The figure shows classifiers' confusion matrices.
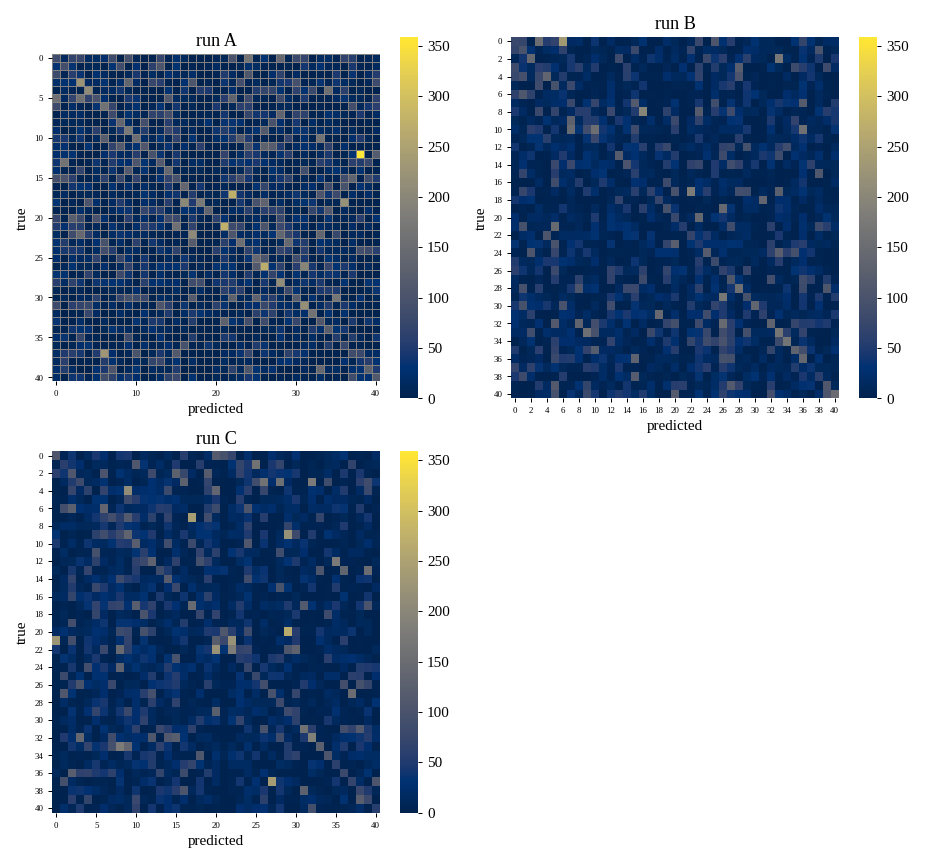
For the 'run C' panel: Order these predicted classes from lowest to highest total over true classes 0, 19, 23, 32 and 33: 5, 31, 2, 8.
31, 5, 2, 8
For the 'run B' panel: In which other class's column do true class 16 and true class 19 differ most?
26
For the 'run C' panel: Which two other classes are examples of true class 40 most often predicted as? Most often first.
32, 10
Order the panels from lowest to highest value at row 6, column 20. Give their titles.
run B, run A, run C
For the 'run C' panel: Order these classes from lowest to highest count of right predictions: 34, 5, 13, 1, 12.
5, 1, 13, 34, 12
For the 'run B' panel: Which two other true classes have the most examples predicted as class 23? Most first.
20, 8
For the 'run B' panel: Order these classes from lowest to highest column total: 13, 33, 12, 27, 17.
17, 13, 12, 33, 27
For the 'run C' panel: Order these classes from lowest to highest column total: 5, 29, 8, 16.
16, 5, 29, 8
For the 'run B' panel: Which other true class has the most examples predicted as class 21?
39
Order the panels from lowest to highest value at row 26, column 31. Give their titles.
run B, run C, run A
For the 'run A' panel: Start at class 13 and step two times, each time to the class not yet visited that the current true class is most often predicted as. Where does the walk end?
8
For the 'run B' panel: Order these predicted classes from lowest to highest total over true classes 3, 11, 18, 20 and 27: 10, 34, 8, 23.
34, 8, 10, 23
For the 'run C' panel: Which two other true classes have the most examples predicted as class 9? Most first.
4, 33
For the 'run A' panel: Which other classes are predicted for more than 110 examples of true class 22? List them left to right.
3, 17, 28, 33
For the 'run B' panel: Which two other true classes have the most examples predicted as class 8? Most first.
32, 28
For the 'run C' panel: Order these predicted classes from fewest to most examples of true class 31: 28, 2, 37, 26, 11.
11, 2, 28, 37, 26
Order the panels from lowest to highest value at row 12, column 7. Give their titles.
run C, run B, run A
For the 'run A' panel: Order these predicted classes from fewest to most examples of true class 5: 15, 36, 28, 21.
15, 36, 21, 28
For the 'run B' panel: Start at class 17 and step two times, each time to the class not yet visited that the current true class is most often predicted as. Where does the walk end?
4
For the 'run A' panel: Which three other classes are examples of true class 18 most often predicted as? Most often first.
36, 16, 26
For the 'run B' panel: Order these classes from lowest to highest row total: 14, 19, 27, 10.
19, 27, 14, 10
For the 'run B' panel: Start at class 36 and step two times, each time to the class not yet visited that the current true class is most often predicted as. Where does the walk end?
38
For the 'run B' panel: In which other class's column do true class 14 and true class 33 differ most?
9
